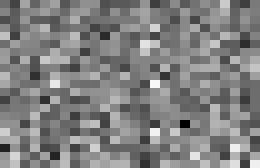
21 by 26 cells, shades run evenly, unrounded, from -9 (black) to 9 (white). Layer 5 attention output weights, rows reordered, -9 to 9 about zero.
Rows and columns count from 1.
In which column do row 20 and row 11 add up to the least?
15
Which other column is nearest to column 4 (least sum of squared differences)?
18
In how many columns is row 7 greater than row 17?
13
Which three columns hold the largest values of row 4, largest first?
16, 5, 20
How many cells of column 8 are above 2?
5
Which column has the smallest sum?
25
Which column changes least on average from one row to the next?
14
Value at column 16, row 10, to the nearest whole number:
1
